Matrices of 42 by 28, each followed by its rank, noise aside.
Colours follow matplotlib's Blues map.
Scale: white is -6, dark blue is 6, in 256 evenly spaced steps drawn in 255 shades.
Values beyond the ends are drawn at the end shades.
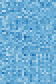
six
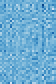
four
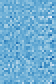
five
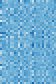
three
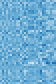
four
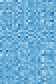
five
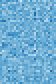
six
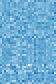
five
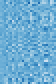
four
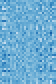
five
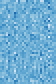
five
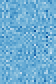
five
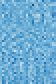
six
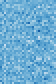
six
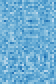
six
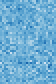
six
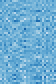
five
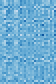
three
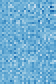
six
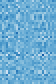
three
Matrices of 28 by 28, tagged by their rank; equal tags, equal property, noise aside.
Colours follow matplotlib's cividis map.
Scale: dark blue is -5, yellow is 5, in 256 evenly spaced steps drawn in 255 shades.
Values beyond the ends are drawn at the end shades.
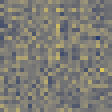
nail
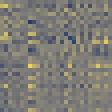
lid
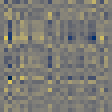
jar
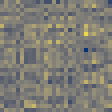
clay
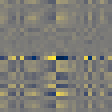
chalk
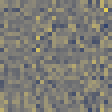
nail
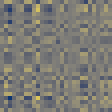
jar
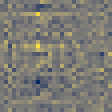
clay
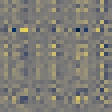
jar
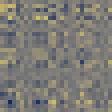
jar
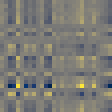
chalk
